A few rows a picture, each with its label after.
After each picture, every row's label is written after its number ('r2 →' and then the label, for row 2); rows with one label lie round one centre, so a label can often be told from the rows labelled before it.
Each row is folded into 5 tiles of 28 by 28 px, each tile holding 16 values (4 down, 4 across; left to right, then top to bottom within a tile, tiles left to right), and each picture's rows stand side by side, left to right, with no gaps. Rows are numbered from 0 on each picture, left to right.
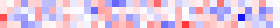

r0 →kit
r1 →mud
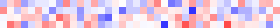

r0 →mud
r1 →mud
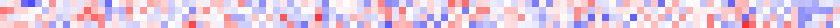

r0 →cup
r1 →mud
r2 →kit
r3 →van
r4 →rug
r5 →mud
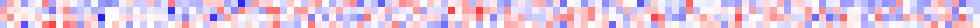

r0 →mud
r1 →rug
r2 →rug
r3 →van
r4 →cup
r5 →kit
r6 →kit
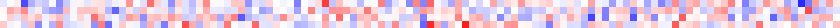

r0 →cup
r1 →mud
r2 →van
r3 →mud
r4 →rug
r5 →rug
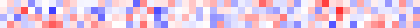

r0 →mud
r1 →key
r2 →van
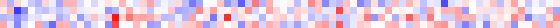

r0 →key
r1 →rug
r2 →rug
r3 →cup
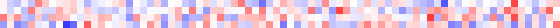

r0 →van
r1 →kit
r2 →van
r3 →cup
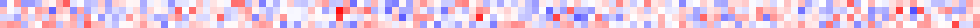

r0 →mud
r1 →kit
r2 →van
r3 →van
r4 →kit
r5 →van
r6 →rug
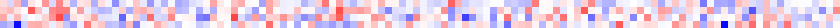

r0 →van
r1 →cup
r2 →van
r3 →rug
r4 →rug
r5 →mud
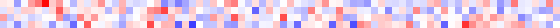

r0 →van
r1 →cup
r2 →van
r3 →mud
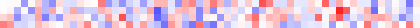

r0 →kit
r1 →key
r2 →van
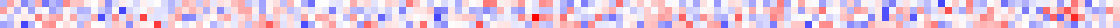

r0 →mud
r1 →kit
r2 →mud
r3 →key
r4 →kit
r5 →kit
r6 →rug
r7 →cup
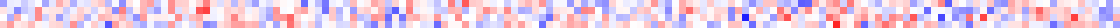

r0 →kit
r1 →van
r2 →cup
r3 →van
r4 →cup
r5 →rug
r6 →mud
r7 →van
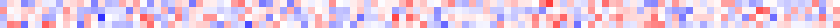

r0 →mud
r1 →kit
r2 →key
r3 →key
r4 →van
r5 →rug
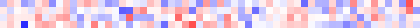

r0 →mud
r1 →mud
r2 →cup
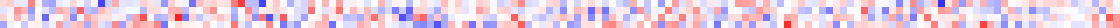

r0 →rug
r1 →kit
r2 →van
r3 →van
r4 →rug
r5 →van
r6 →rug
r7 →key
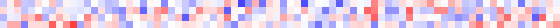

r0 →mud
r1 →rug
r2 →cup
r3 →rug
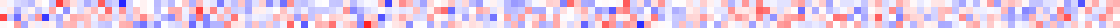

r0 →kit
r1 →van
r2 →mud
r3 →rug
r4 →mud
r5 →van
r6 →kit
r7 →rug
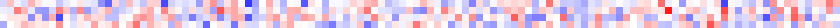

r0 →rug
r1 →cup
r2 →cup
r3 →cup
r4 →kit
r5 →cup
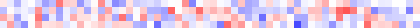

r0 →kit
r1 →van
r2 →van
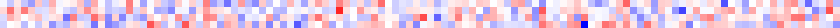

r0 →cup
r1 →mud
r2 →van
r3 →kit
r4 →mud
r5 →cup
